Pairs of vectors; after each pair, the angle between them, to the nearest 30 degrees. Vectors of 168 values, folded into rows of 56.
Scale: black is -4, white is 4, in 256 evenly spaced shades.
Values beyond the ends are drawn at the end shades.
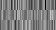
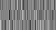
120 degrees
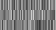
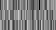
90 degrees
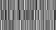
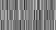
150 degrees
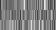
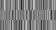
90 degrees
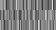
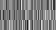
60 degrees
